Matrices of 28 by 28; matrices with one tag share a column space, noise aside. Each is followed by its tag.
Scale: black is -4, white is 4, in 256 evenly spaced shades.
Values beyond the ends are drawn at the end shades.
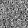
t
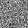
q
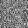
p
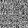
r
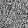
r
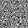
q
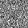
q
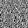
p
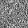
r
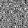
t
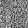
p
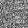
q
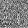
q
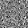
q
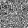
r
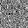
r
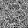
q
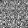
q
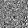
q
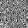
p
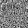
r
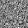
q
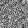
p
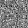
t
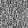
t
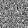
r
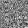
q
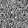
p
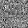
r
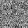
r
